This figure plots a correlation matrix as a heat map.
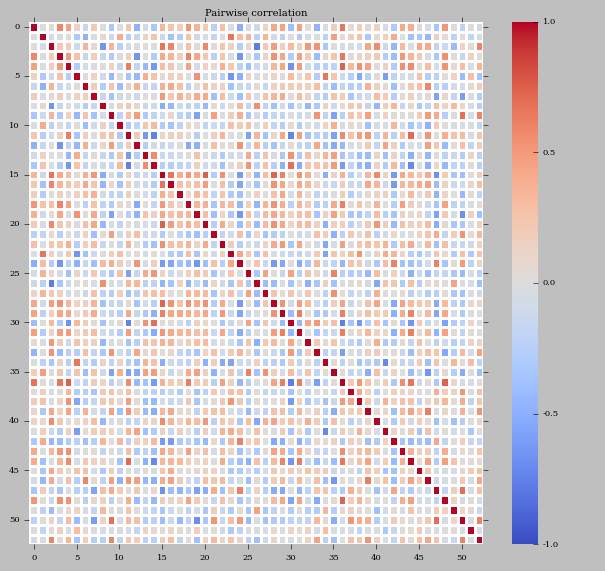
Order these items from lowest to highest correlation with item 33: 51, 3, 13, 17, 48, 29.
48, 3, 29, 17, 51, 13
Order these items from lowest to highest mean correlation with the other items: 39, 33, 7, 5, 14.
14, 5, 33, 7, 39
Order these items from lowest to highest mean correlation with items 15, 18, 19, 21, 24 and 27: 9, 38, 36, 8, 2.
8, 9, 38, 36, 2
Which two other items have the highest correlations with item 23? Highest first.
1, 38
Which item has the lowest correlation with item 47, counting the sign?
15
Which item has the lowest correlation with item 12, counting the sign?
3
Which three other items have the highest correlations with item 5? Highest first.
34, 19, 13
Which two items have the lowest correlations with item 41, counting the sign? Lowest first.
34, 5
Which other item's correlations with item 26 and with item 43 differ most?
2
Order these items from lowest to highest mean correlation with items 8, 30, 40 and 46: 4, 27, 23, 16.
4, 23, 27, 16
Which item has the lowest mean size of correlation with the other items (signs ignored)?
51
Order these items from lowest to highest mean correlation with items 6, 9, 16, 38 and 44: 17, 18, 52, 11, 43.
18, 17, 43, 52, 11
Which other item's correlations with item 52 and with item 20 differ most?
50
